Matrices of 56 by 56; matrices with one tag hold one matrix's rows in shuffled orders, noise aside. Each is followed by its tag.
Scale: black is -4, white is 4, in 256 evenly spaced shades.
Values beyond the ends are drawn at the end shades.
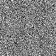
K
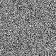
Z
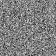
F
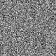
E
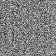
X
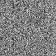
X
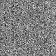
X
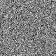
E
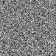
F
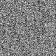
F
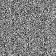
X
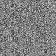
X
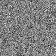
Z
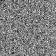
X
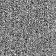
X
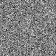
F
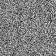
Z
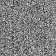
X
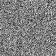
Z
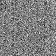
X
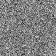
K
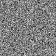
F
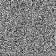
K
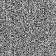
X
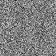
K
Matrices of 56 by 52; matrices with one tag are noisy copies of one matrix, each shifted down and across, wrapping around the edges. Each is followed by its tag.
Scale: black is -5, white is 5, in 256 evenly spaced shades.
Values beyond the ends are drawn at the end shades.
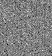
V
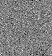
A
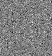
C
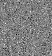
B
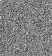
B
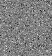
C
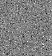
C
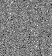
B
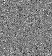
C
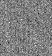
V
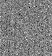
V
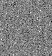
B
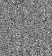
B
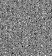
V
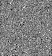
B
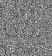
B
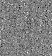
B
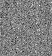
V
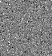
C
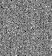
V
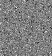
C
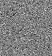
A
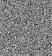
C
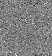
A
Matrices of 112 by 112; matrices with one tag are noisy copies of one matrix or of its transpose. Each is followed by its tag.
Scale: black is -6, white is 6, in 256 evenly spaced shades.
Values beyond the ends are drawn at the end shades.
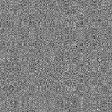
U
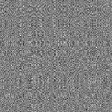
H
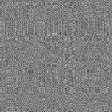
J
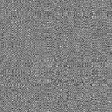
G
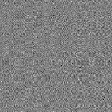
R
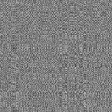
G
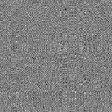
G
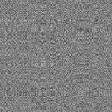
H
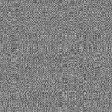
G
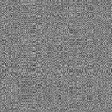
J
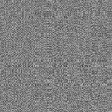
G
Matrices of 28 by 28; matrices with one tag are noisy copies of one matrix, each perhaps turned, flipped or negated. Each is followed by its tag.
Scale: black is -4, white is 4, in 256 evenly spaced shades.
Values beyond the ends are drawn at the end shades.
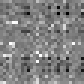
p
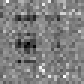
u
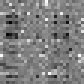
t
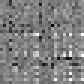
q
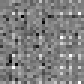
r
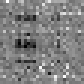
u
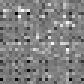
r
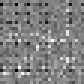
r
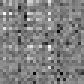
q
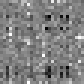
t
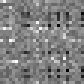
p
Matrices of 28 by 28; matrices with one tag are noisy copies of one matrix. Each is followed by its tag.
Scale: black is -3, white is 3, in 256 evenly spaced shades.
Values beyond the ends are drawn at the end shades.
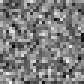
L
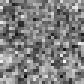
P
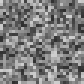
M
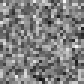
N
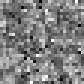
P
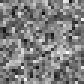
N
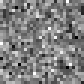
L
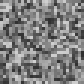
N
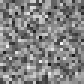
L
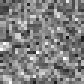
L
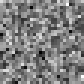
M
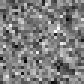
L
